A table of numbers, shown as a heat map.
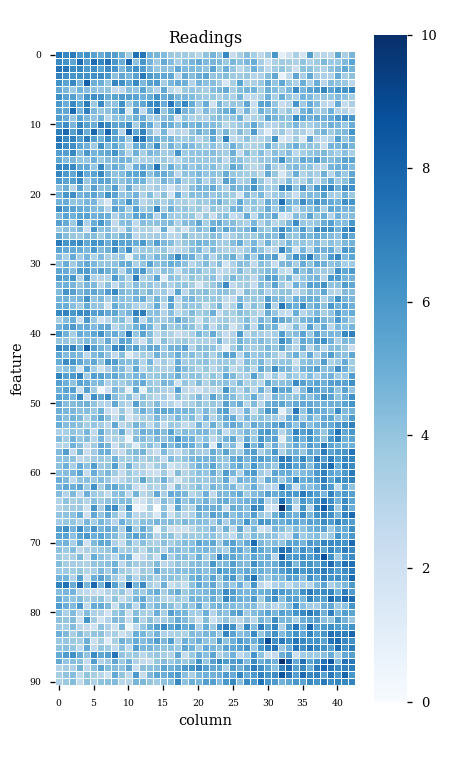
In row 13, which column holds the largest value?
0
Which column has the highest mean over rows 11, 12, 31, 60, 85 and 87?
42
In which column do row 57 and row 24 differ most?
31
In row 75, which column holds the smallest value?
4
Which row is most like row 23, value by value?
39
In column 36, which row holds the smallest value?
11
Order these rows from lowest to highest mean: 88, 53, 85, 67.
53, 67, 85, 88
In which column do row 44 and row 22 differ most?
14
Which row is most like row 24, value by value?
79
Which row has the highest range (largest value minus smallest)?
65
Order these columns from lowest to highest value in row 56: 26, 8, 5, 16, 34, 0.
26, 8, 0, 5, 16, 34
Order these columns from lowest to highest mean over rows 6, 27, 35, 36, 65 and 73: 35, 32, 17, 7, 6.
17, 7, 6, 35, 32
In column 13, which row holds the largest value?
7
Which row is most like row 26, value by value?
15
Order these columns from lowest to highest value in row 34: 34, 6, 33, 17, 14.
34, 14, 33, 6, 17
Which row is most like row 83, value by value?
78
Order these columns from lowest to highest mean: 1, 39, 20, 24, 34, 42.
20, 24, 34, 1, 39, 42
